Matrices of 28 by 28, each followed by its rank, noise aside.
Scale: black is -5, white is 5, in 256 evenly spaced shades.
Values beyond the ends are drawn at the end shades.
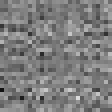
four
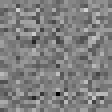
four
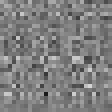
four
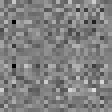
four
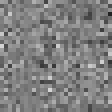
six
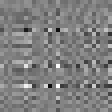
two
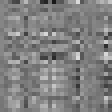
two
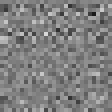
six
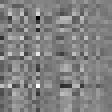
two
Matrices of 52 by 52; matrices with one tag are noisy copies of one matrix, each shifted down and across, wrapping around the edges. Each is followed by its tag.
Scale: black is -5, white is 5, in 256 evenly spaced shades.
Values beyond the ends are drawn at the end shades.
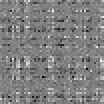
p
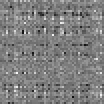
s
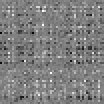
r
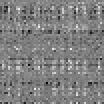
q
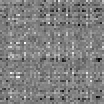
r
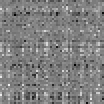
q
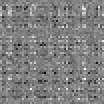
p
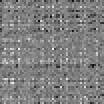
r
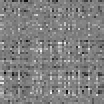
s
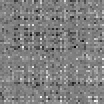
r
